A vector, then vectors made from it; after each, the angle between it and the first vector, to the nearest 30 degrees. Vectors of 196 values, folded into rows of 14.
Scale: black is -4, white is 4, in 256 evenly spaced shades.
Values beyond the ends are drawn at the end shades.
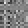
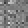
150 degrees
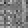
150 degrees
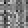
150 degrees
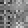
30 degrees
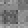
120 degrees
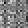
150 degrees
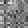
150 degrees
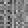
30 degrees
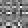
90 degrees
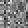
150 degrees
